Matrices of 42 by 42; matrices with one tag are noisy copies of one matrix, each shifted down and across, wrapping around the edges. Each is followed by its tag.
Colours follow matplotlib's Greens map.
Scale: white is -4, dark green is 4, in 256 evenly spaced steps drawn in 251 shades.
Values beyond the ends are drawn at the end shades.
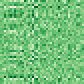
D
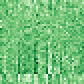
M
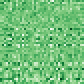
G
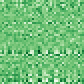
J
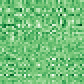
G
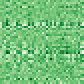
J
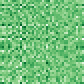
D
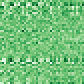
J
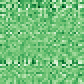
J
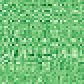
G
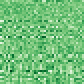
G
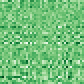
G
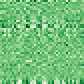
J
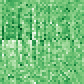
M
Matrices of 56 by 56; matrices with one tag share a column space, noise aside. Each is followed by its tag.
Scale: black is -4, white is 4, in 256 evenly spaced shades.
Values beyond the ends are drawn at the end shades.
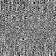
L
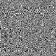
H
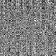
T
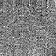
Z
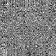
Z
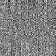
T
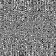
L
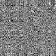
Z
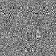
H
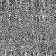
L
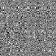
H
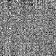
T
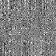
T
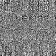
L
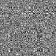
H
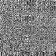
L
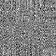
Z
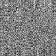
Z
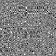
H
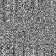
Z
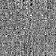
T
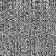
T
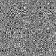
H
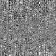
L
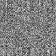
Z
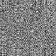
Z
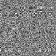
H
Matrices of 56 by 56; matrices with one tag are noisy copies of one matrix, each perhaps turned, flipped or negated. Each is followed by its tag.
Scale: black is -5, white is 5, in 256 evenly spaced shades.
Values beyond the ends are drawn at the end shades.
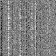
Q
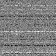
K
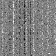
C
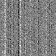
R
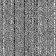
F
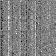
Q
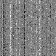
K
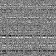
R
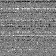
Q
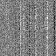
Q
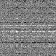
C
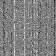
F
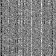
F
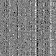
R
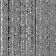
Q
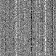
K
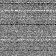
K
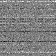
F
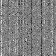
F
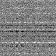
C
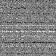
C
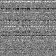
Q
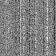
Q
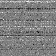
Q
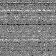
K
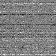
F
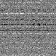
C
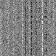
C
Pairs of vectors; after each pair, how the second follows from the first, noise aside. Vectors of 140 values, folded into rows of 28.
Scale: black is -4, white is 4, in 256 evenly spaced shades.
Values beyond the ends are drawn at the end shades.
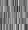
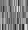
negated.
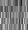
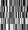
reversed, negated, scaled up.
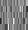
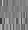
reversed, partly zeroed.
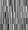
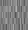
wrapped around, negated, shrunk.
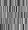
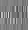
wrapped around, negated, partly zeroed.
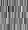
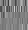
wrapped around, negated, partly zeroed.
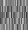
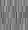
reversed, shrunk.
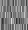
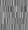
reversed, shrunk.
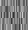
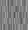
reversed, shrunk.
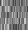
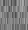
wrapped around, negated, shrunk.
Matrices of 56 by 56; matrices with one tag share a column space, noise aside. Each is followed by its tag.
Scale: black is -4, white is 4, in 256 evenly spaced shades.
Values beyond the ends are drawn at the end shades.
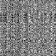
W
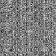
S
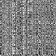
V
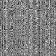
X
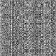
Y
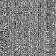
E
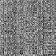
V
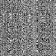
W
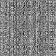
E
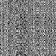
V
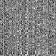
V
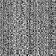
V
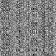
S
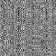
X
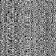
W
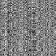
S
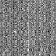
S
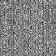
X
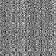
S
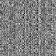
Y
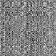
E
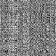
W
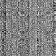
E
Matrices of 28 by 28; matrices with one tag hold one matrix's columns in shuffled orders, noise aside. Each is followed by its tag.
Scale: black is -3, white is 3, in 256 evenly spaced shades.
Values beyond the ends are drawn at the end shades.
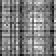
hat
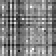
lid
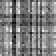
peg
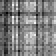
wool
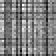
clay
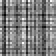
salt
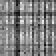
wool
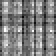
peg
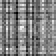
clay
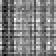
hat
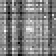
clay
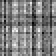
peg
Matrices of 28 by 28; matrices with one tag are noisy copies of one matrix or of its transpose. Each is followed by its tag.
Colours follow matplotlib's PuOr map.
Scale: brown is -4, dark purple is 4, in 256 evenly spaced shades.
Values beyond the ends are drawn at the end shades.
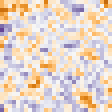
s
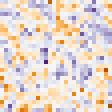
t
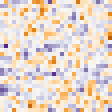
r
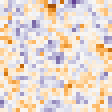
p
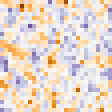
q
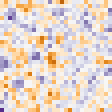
q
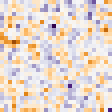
r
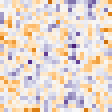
r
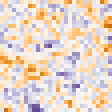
t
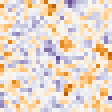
p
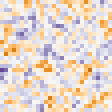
p
